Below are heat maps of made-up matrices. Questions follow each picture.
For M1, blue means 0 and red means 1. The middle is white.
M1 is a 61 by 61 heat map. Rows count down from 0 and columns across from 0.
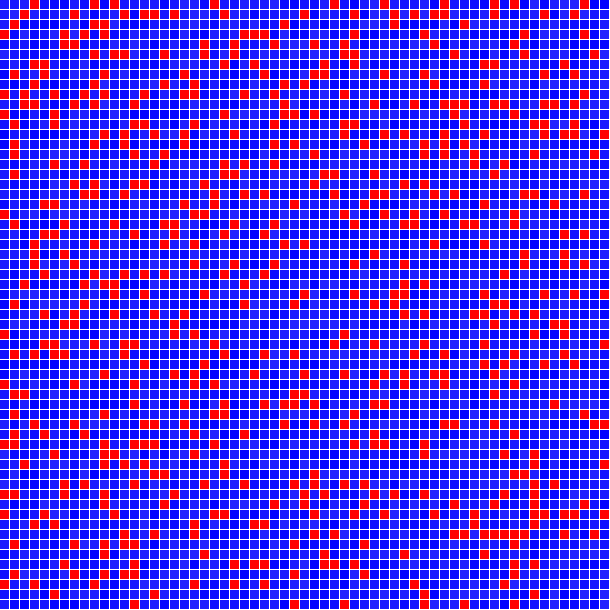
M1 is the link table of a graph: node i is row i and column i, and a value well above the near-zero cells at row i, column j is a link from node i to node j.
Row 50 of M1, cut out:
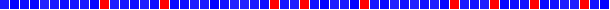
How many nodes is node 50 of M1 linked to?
9
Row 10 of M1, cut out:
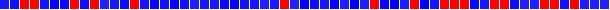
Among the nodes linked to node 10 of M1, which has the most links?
node 13
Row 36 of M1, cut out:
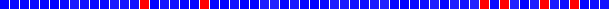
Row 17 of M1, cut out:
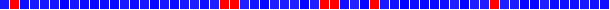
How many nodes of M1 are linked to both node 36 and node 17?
0
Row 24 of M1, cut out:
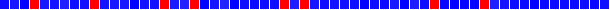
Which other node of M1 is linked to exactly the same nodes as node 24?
node 8
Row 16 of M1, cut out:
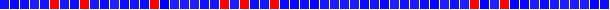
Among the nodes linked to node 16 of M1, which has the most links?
node 22
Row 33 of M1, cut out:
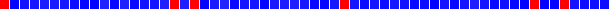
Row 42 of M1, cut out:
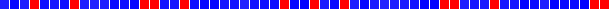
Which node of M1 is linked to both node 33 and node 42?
node 34
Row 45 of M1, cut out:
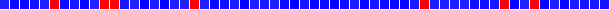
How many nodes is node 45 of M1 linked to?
7
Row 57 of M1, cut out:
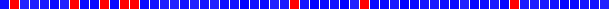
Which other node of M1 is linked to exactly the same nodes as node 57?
node 54
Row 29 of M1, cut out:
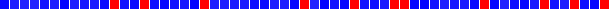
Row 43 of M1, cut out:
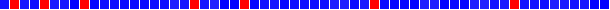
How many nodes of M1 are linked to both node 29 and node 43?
0
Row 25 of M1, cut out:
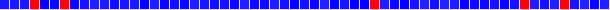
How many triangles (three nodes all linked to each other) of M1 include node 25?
3
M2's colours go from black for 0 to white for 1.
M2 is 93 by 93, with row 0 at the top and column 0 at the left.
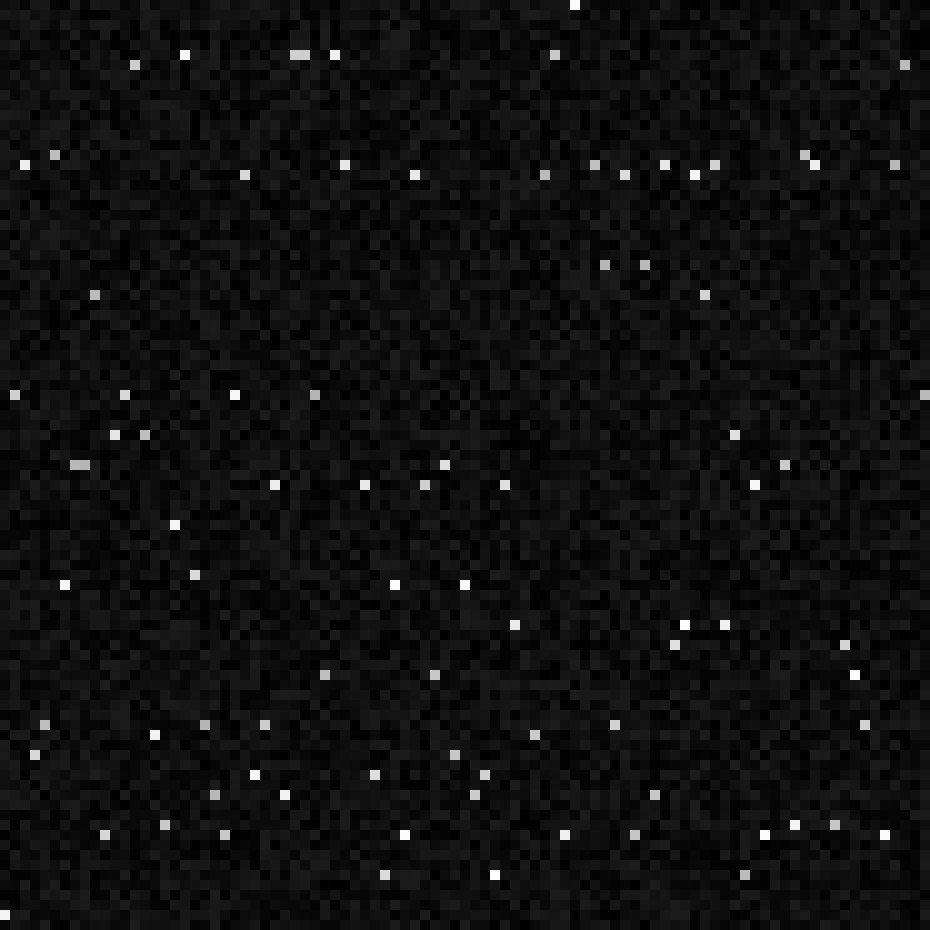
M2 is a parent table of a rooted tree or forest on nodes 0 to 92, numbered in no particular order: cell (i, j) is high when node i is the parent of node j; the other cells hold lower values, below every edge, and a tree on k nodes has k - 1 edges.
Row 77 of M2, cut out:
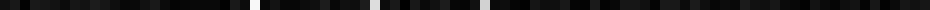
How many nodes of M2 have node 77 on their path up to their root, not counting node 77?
10
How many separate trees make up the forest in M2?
7
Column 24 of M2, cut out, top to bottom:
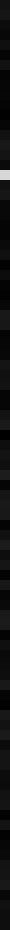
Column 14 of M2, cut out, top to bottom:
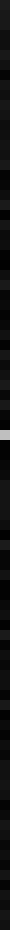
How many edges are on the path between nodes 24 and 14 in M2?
8
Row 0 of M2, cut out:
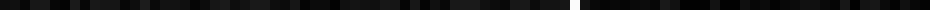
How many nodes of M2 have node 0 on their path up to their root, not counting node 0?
2
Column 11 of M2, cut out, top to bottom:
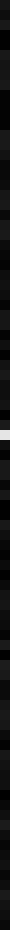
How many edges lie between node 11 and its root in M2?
8
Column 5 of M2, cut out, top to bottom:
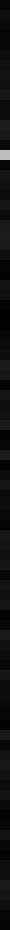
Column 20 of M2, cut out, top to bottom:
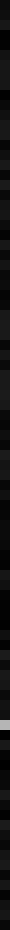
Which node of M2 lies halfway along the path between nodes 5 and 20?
67
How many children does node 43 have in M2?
3
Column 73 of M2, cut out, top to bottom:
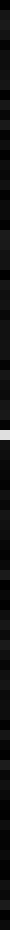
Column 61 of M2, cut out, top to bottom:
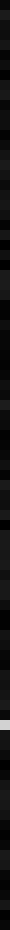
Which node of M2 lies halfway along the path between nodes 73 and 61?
64
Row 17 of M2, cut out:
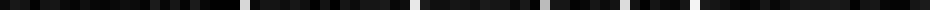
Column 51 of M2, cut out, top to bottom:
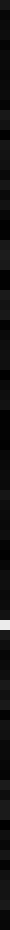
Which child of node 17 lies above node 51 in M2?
62
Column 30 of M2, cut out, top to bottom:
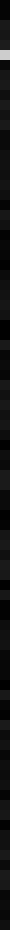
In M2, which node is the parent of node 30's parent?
15
